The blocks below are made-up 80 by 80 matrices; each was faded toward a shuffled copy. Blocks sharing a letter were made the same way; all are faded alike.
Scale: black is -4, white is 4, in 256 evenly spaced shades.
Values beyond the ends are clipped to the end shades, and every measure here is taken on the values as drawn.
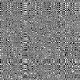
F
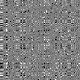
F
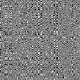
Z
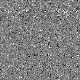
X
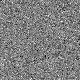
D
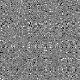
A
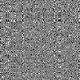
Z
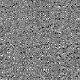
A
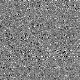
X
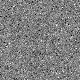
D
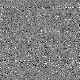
X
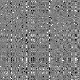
F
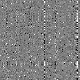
Z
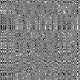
F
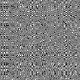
F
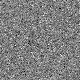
D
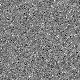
D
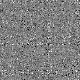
X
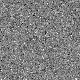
D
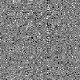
A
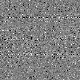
X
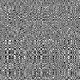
F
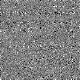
X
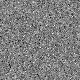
D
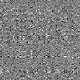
A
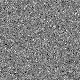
D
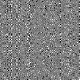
Z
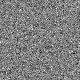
D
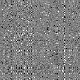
Z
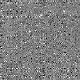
A
